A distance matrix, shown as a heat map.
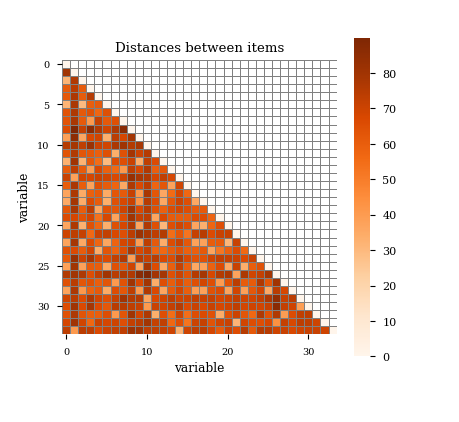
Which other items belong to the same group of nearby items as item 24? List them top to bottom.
8
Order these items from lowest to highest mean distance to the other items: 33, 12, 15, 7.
12, 15, 7, 33
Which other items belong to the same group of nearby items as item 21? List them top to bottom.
26, 32
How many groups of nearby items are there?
8
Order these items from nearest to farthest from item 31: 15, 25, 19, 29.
19, 15, 25, 29
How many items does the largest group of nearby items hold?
11
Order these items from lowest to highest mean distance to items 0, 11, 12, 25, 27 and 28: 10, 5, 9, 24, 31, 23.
5, 9, 31, 23, 24, 10
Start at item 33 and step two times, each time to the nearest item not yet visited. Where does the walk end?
1
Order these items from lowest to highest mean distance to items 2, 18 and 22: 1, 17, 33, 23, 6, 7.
17, 23, 6, 7, 33, 1
